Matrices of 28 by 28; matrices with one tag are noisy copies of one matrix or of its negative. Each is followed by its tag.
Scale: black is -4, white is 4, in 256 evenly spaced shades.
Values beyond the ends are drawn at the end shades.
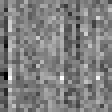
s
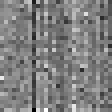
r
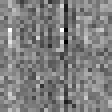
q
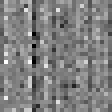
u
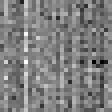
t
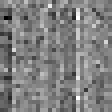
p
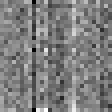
r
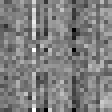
r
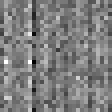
u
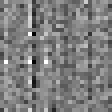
u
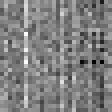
t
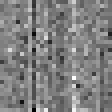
r
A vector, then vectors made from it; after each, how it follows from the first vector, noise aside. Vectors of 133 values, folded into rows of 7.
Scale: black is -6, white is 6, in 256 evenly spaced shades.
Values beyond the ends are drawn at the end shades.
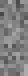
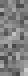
copied.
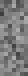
sign-scrambled.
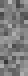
copied.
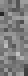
sign-scrambled.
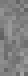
wrapped around, shrunk.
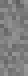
shrunk.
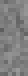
wrapped around, shrunk.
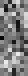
wrapped around, scaled up.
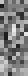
wrapped around, scaled up.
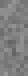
wrapped around, shrunk.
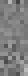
partly zeroed.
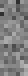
copied.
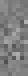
partly zeroed.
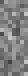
wrapped around, negated.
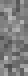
wrapped around, negated.
